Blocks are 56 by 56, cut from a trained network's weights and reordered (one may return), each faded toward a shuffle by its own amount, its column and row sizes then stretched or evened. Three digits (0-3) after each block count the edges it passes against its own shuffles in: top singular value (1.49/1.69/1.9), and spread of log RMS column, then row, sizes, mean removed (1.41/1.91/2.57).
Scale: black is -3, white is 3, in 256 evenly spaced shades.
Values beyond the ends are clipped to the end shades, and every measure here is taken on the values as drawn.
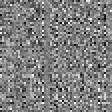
3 3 2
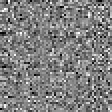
1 2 1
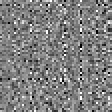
3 3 2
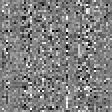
1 3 1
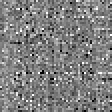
0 1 1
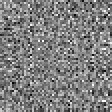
2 2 0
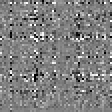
0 3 3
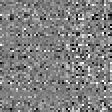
1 3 3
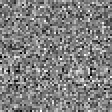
1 0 1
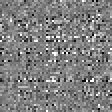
1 2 3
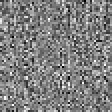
3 2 0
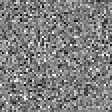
0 2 1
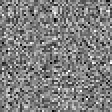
3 1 0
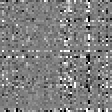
1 3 3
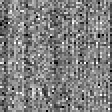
3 0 1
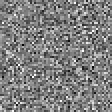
2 1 0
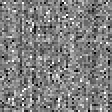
1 1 0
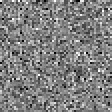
0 0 2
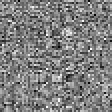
3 1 0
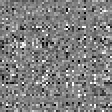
0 3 3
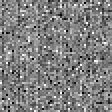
0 0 0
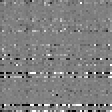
3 0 3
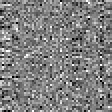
3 3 1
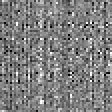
3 2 2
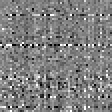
2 0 3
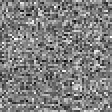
1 0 0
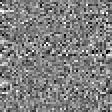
1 1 2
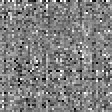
1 0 2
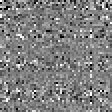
0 2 3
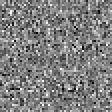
0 0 1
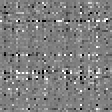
2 2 3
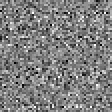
0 0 2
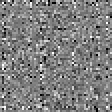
0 3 2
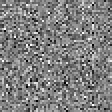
1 2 0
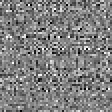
3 0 3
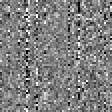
2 3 0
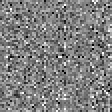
0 2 0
